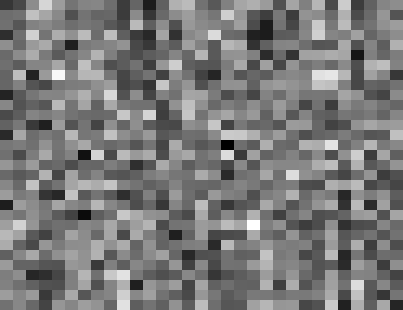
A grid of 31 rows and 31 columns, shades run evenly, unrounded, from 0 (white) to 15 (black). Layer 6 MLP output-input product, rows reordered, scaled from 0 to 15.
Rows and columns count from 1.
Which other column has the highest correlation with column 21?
23
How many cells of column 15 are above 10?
5
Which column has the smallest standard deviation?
22
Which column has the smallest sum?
26
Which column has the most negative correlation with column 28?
19
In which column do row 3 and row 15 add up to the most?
18
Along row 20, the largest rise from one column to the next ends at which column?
7
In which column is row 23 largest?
27
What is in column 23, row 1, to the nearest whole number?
5
